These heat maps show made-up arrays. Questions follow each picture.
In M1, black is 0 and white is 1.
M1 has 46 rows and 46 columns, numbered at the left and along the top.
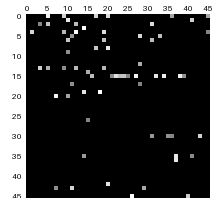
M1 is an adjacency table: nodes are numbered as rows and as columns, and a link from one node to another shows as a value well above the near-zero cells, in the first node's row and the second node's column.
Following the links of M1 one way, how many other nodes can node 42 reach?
3
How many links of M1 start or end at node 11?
3
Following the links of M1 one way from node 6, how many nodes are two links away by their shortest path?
2
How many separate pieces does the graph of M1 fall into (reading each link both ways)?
2
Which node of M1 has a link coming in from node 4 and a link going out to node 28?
node 12
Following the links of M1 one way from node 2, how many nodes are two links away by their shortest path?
4
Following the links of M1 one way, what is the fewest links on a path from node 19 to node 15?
2
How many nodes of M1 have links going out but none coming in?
8
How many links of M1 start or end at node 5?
6
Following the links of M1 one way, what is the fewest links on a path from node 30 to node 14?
2
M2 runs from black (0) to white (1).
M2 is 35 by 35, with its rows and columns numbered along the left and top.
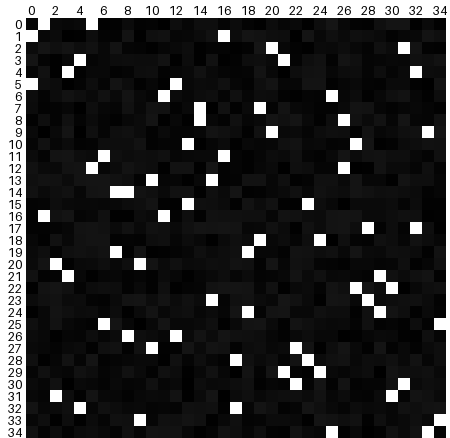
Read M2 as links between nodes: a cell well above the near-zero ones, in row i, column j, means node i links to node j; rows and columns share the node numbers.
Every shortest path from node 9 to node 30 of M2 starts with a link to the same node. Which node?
node 20
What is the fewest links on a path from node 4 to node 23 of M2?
4
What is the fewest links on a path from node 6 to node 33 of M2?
3
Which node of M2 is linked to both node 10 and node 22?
node 27
